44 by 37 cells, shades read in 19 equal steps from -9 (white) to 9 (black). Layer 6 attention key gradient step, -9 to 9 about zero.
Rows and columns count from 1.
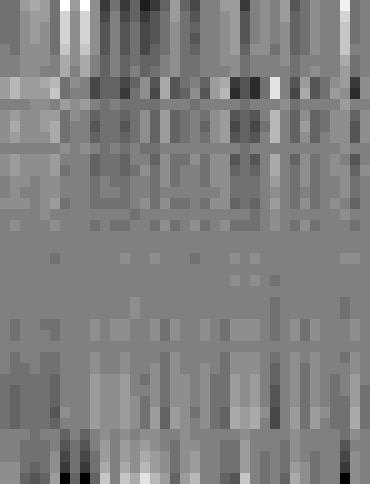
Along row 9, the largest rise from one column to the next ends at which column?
24
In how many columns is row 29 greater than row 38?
17
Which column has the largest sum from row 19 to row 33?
28
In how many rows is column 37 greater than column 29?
11
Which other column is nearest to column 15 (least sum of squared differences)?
20
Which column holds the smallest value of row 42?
15
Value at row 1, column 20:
4
